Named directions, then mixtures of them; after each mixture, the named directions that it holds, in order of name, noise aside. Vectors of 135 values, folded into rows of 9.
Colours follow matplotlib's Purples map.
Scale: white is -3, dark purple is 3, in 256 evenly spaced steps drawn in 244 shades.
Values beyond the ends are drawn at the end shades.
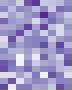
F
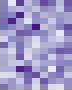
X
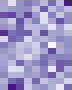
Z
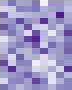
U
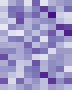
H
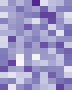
F, H.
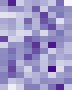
X, Z.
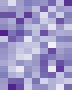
Z.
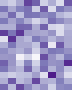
F, Z.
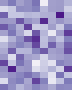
U.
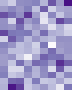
Z.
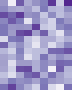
X, Z.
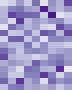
H, Z.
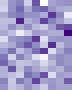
H, U.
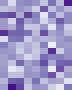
Z.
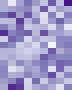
Z.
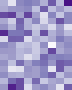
Z.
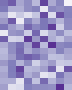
H, Z.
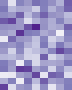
F, X.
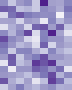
U.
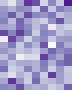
F, Z.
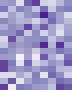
F.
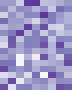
F.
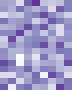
F.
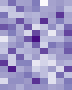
U.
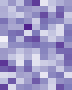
F, U.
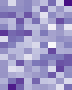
Z.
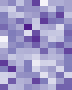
F, U.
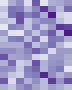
H.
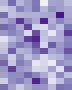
U.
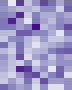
X.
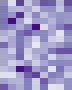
X.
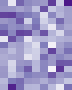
X, Z.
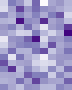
H, U.
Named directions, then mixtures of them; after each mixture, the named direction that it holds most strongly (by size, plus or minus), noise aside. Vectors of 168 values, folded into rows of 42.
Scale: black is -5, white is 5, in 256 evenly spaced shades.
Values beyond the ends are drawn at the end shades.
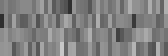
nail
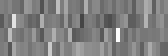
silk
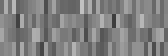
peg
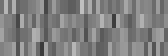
peg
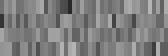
nail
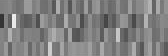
silk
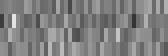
silk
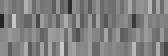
nail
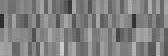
nail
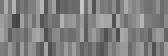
peg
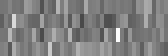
silk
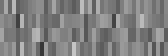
peg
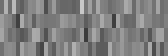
peg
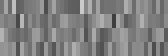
peg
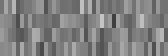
peg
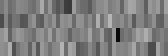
nail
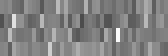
silk
